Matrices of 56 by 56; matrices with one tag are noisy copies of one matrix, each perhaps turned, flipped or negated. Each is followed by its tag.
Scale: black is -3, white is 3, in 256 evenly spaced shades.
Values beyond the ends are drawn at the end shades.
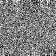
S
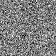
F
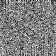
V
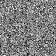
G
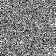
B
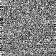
V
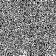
B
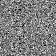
F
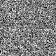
G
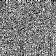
V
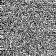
V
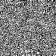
B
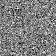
F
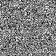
G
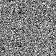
F
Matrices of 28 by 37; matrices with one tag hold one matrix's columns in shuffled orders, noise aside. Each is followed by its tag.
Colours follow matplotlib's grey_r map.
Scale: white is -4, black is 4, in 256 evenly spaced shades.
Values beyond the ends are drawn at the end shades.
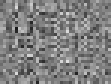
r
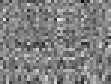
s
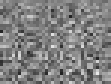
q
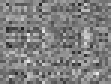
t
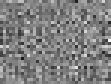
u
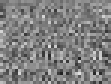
q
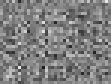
u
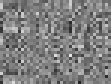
r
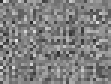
u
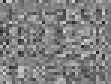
u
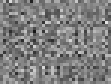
u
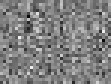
r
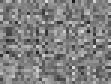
u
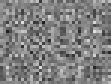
u
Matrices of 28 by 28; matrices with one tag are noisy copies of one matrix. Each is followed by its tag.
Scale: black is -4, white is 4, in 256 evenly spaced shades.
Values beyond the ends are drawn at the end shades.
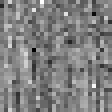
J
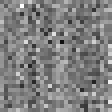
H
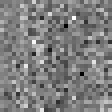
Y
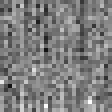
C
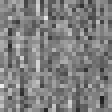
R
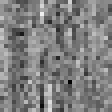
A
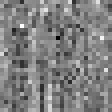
A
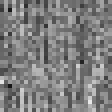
C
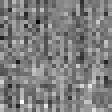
C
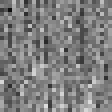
C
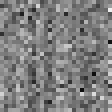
H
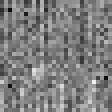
C
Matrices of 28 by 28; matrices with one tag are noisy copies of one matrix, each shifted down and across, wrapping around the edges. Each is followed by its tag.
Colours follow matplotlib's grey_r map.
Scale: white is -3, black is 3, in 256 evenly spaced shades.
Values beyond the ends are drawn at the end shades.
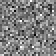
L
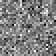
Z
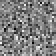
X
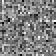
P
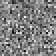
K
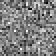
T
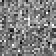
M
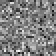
P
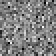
M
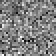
L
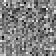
M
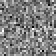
X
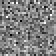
K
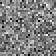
L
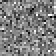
P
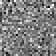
T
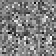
X
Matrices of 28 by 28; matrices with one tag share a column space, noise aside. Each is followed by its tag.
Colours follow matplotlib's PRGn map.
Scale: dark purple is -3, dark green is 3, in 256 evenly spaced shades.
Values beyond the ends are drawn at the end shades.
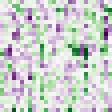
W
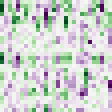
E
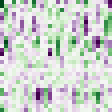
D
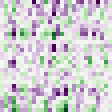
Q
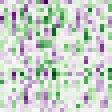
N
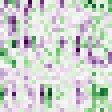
D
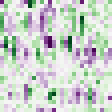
D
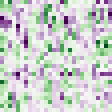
N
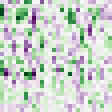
N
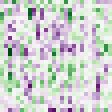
W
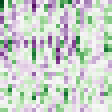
D
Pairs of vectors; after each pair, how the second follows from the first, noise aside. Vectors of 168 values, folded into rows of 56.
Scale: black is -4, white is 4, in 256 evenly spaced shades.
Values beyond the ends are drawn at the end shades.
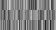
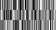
wrapped around, scaled up.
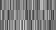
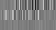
wrapped around, negated, partly zeroed.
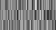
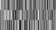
reversed, negated.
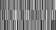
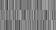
wrapped around, negated, shrunk.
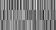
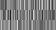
wrapped around, negated.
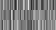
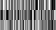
wrapped around, scaled up.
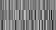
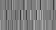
reversed, partly zeroed.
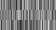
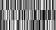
wrapped around, scaled up.
